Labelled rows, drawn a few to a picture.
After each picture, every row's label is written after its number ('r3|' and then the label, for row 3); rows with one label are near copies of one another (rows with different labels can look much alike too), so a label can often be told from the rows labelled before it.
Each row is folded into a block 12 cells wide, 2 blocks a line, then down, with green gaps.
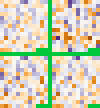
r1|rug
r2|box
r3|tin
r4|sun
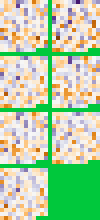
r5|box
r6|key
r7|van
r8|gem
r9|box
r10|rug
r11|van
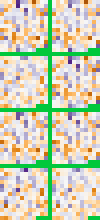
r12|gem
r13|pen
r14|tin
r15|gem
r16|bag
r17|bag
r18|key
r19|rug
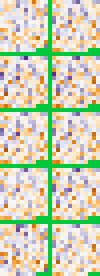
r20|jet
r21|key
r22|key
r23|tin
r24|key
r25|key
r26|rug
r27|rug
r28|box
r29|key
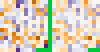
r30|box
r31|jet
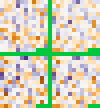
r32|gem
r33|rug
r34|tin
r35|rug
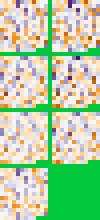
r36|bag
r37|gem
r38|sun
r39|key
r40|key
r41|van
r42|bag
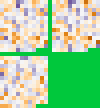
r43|box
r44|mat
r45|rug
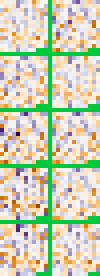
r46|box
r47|tin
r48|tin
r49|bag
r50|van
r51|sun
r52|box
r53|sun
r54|gem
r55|jet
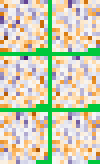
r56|rug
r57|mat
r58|rug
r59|key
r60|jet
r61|gem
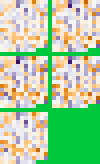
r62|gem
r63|gem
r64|gem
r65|gem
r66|jet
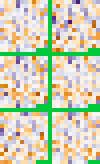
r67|gem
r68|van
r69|jet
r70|bag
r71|van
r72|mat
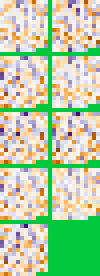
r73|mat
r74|mat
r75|van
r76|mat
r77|van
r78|sun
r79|key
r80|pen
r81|key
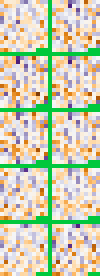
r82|van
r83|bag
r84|mat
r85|mat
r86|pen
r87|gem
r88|rug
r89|jet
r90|rug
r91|sun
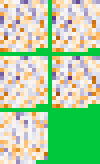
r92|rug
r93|van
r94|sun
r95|van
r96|pen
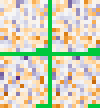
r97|box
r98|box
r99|key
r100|tin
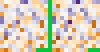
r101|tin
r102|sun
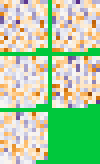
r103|van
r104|rug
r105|jet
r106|box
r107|mat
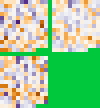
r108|sun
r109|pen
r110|box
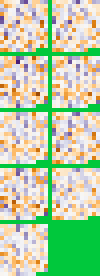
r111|tin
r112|sun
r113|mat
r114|gem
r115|jet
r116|tin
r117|box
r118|van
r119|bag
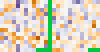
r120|jet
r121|key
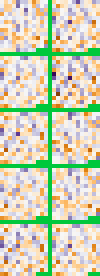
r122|jet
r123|sun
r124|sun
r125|van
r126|van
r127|box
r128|rug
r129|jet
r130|tin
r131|van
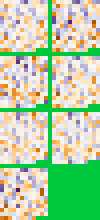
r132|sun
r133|van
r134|box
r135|key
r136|mat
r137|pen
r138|sun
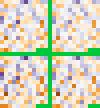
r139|van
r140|sun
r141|key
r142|key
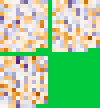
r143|tin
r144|pen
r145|mat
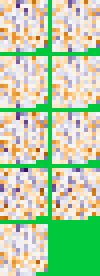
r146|gem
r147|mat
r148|bag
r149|bag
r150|gem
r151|jet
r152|rug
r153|key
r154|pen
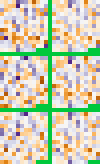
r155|box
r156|mat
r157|sun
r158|bag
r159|key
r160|mat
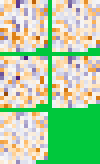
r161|pen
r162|jet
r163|van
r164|mat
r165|box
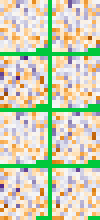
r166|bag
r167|pen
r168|sun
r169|pen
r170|gem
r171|tin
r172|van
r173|key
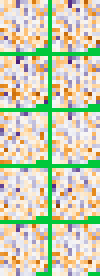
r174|box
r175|mat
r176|box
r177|mat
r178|van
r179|bag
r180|van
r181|key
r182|mat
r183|jet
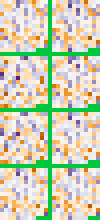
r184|jet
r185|jet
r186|van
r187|mat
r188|tin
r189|gem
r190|pen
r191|pen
